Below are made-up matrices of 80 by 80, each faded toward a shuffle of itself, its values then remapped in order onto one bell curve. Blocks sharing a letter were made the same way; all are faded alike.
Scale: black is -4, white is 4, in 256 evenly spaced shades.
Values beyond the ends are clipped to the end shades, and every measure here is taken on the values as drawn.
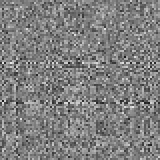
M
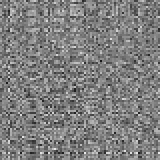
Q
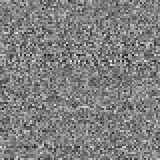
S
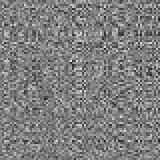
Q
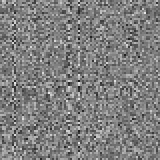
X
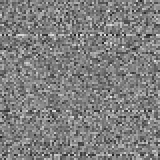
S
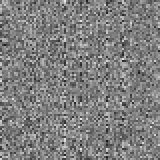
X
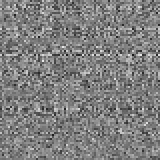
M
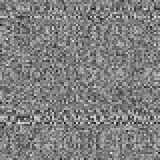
M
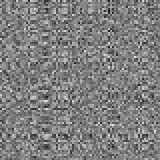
Q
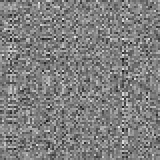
X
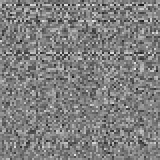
M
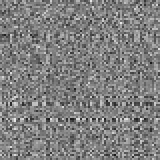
M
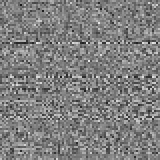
M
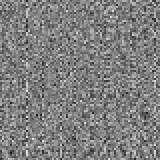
X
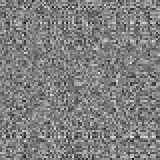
M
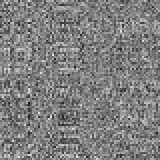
X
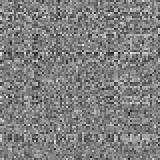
M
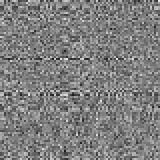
M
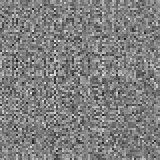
X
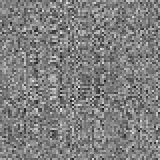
X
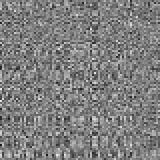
Q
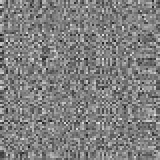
Q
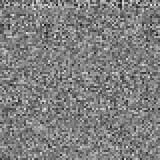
S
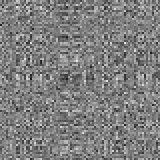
Q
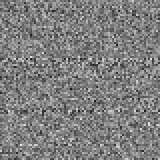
S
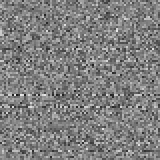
S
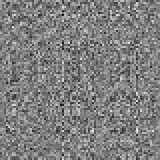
X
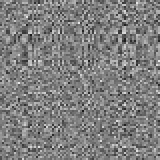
Q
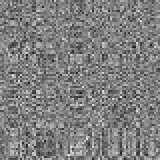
Q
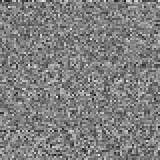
S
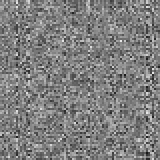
X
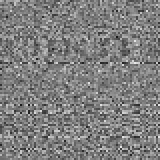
M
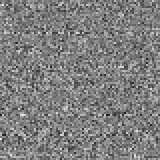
S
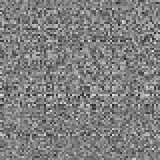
M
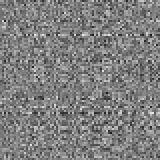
M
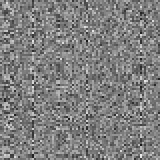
X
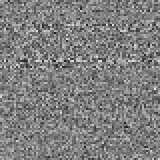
S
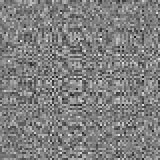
Q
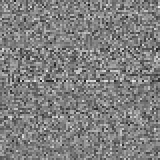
S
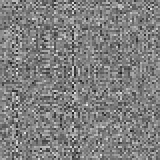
X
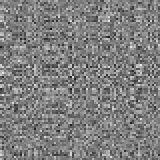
Q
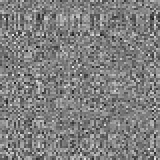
Q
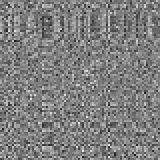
Q
